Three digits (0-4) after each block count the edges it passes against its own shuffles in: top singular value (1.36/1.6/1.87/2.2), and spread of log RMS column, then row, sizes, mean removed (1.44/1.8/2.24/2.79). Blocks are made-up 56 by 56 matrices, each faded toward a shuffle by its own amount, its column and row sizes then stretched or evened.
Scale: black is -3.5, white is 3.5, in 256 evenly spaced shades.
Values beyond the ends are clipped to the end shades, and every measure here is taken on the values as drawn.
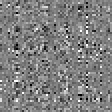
3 4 2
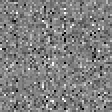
1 2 0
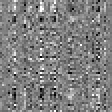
4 4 1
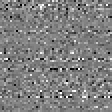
3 0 4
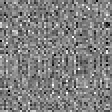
4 2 0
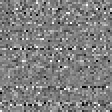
1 0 4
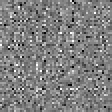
3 2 2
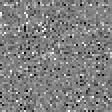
0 0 3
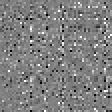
3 2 1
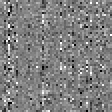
1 4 1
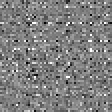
3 2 4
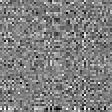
4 2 3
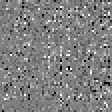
1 3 1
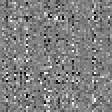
0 4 2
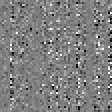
0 4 0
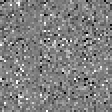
1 2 1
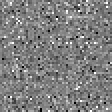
0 1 2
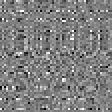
4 1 4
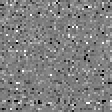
0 1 2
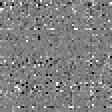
0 1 3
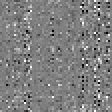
1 4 1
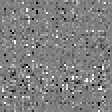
0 3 3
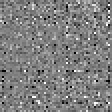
0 3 3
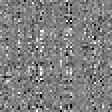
3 4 1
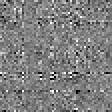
3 3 3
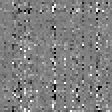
1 4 2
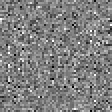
0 2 1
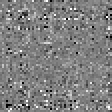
1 3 3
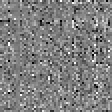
2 4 1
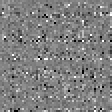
1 2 3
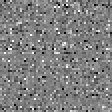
0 1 3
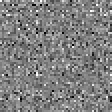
0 2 3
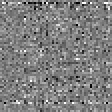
1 2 3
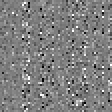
0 4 0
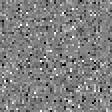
2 1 0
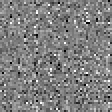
0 3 1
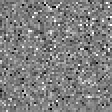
0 0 1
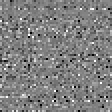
1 0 3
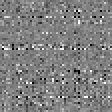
2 3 4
